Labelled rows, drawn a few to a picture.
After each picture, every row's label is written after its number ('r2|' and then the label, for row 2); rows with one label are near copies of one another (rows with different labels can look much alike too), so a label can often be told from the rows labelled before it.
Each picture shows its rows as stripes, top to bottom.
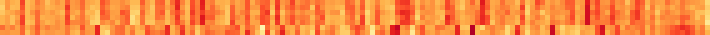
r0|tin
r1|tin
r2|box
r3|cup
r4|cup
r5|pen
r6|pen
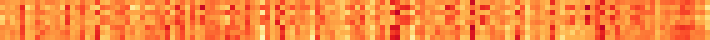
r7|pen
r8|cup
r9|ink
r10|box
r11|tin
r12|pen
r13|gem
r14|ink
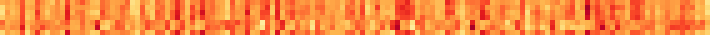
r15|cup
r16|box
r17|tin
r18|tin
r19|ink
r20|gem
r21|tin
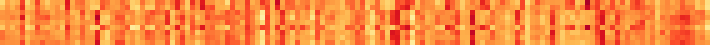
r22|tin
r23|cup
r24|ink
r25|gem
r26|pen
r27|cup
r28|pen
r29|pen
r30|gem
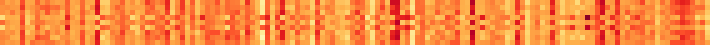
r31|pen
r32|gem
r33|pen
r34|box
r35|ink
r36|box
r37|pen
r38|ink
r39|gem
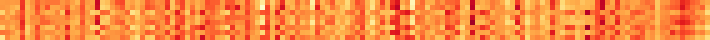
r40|gem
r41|ink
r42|cup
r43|gem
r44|gem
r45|cup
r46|pen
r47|tin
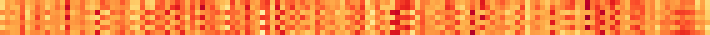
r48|box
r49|tin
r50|pen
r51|tin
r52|pen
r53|box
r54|pen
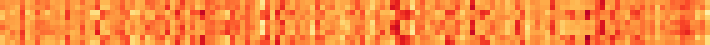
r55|pen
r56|pen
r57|cup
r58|box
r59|ink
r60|ink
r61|gem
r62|box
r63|cup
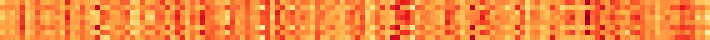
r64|box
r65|gem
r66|cup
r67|box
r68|cup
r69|gem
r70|cup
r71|pen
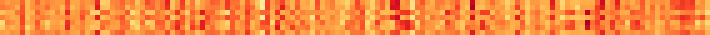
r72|pen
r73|pen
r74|cup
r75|ink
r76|box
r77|tin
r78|gem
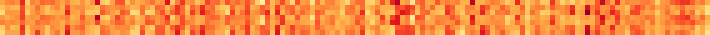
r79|gem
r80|tin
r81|box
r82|gem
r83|pen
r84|tin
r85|tin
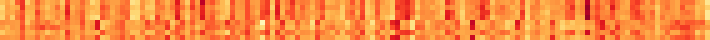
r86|cup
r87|box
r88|cup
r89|cup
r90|ink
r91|gem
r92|box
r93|pen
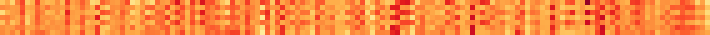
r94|cup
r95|pen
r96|box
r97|pen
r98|tin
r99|pen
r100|ink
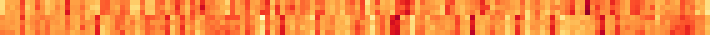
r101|box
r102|cup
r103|box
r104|ink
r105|pen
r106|pen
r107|pen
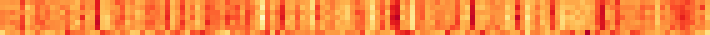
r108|gem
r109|ink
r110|pen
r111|ink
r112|gem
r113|gem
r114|box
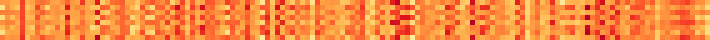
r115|ink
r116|tin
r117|gem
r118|box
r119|pen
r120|cup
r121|box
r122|gem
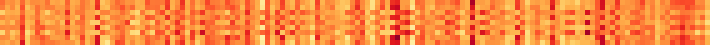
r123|pen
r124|pen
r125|tin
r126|pen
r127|cup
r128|gem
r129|tin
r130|ink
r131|gem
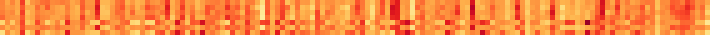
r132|gem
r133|pen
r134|pen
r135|ink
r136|cup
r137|gem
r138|tin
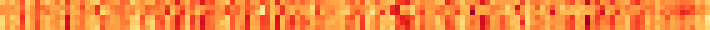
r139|cup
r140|ink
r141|pen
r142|tin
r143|tin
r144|tin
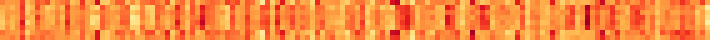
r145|ink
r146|cup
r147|box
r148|cup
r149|cup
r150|cup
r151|pen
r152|gem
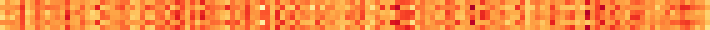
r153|tin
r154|gem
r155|tin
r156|tin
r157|pen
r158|box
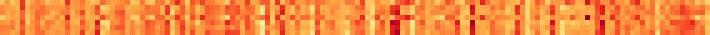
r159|tin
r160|ink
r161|ink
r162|box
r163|pen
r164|pen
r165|ink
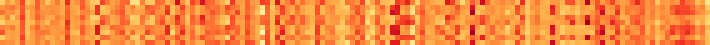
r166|cup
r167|pen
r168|pen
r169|cup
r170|box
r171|pen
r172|pen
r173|box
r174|pen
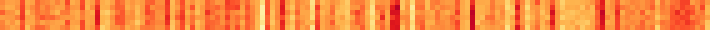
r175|ink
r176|ink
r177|pen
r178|gem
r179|pen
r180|ink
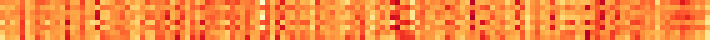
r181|ink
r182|cup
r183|gem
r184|pen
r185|tin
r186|ink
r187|box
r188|tin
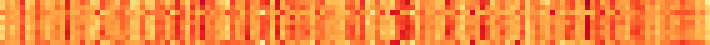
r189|cup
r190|tin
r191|pen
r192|tin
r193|box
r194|tin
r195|tin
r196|tin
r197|ink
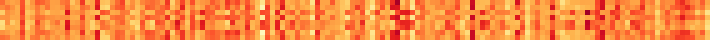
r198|ink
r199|pen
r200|box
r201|ink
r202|tin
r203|tin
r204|ink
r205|pen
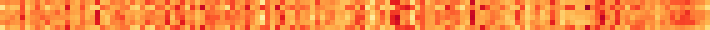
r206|pen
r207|tin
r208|gem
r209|gem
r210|pen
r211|tin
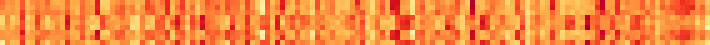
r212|pen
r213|pen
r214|gem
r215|tin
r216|tin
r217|cup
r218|gem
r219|ink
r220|tin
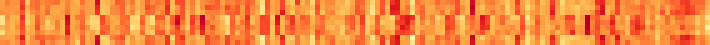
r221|gem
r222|pen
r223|pen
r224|tin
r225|tin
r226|cup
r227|box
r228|gem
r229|gem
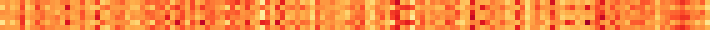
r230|ink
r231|tin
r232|ink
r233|gem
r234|tin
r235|gem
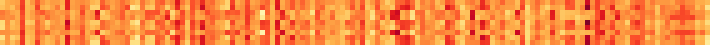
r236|tin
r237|cup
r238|ink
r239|pen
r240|tin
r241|tin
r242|ink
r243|tin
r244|cup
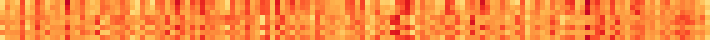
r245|tin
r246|tin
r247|cup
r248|ink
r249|pen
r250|tin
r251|pen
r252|box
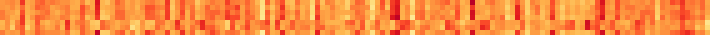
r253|gem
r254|ink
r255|ink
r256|ink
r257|cup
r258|cup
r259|pen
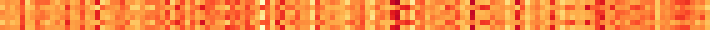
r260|ink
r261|cup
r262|ink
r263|ink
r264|tin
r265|ink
